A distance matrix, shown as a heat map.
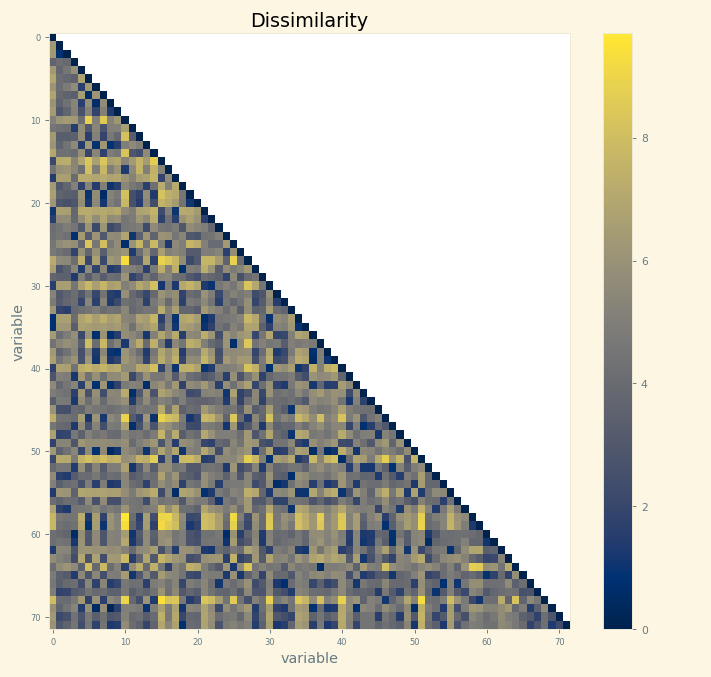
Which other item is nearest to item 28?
18
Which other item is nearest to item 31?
54
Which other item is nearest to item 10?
25
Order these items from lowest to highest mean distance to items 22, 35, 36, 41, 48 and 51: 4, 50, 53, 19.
53, 50, 4, 19
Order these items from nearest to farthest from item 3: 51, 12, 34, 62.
62, 12, 34, 51
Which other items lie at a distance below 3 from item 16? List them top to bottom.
10, 25, 37, 64
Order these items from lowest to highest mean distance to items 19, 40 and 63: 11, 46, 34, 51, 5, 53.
11, 5, 46, 53, 34, 51
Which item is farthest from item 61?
10
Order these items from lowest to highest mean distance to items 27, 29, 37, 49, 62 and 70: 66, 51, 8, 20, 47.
47, 66, 20, 8, 51
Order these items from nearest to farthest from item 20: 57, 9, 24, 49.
24, 57, 9, 49
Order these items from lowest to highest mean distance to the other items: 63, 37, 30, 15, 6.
6, 63, 37, 30, 15
